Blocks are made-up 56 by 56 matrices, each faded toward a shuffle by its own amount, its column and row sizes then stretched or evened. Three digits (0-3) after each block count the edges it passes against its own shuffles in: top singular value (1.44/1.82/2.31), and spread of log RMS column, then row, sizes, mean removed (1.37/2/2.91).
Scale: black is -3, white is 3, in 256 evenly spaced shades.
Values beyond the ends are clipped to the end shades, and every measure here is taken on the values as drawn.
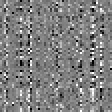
3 3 0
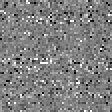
0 0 2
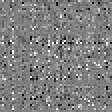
1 2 2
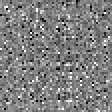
1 2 0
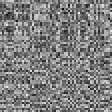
3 1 1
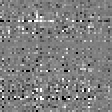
1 2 3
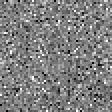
0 1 0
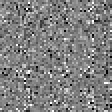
1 2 1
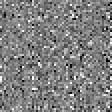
1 2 1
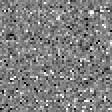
1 0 1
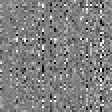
1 3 1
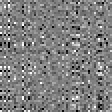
3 3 1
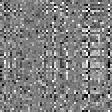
3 3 1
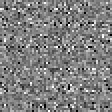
1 1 2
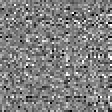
2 1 2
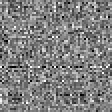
2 0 2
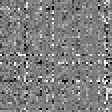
1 3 2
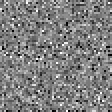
1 0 1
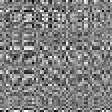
3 2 3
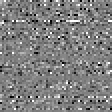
1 0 3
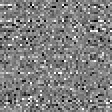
2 0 2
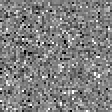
0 1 1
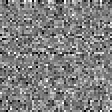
2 0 2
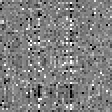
2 2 0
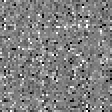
0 2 1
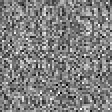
2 0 0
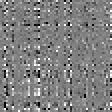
3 3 2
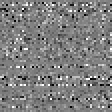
0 1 3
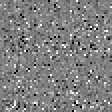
0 1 1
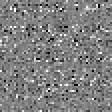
0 1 2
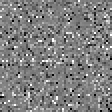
0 1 1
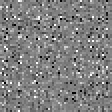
1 2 1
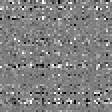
1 2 3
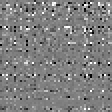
0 2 3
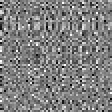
3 2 1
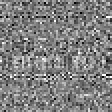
2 0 2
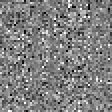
0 2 0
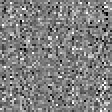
1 2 1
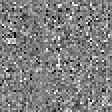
0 2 1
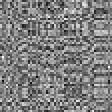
3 2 1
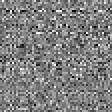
2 0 2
